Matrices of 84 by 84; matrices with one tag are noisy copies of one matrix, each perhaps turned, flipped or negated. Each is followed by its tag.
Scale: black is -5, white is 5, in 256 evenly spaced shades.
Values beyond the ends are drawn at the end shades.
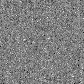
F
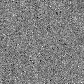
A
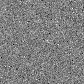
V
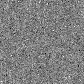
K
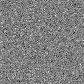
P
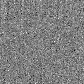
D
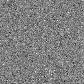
P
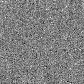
A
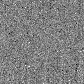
D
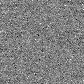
F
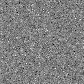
P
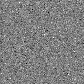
P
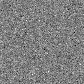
P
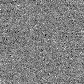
F
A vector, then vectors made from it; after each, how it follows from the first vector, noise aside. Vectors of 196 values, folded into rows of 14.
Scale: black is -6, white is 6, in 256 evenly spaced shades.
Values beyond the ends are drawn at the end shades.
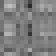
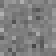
wrapped around, negated, partly zeroed.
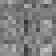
reversed.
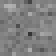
partly zeroed.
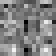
reversed, scaled up.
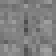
reversed, shrunk.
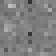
partly zeroed.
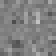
wrapped around, negated, partly zeroed.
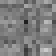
reversed.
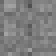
shrunk.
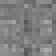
reversed, shrunk.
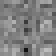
reversed.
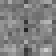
reversed.
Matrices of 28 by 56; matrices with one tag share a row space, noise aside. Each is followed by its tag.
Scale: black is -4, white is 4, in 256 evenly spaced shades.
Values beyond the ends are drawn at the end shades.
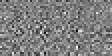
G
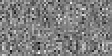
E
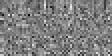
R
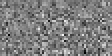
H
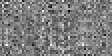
H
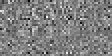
R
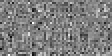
R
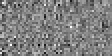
E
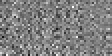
G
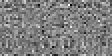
H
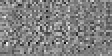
G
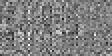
G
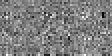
H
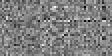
H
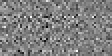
G
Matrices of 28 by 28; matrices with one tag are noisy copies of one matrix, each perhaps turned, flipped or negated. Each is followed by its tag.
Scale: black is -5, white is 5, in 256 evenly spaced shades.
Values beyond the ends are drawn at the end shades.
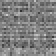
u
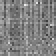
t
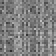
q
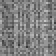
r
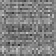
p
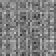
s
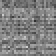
u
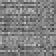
t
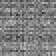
q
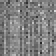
t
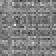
s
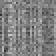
r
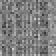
u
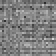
t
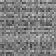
q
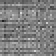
t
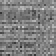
t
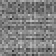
r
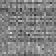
r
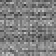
q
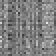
r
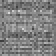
p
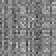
q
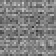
s
